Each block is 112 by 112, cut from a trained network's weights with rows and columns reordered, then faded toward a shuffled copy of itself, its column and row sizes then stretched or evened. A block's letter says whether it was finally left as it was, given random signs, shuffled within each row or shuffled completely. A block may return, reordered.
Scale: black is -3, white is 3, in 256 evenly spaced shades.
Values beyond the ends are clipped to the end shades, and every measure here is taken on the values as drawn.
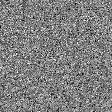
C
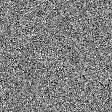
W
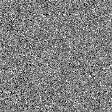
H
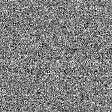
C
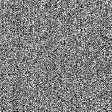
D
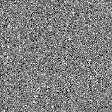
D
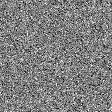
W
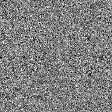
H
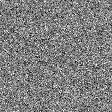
W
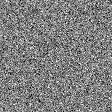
W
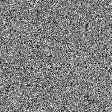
H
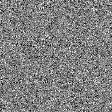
H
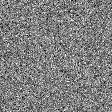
W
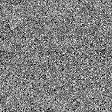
D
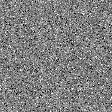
C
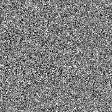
H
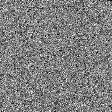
C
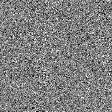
H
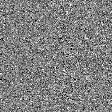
H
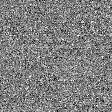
C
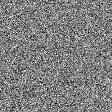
C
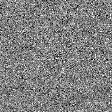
H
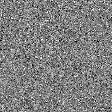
H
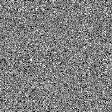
H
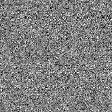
D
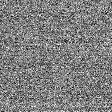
C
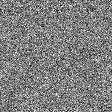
C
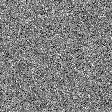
W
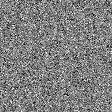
W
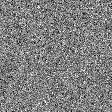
W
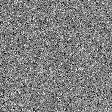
W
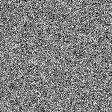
W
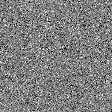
C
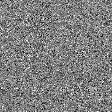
H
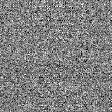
D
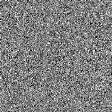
D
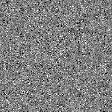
D
